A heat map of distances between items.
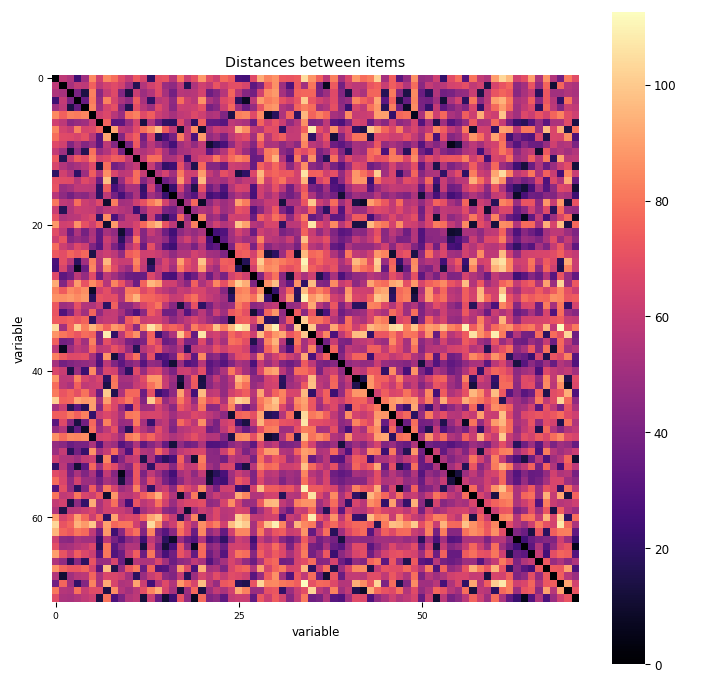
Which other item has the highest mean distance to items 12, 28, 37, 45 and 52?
30
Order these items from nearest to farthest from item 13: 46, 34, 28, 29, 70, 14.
14, 46, 29, 70, 28, 34
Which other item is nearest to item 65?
62
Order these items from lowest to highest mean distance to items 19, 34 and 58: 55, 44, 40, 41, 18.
40, 18, 55, 41, 44
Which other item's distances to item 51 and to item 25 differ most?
58
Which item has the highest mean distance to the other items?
34
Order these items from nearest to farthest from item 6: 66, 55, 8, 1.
8, 55, 66, 1
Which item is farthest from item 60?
35
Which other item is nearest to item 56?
47
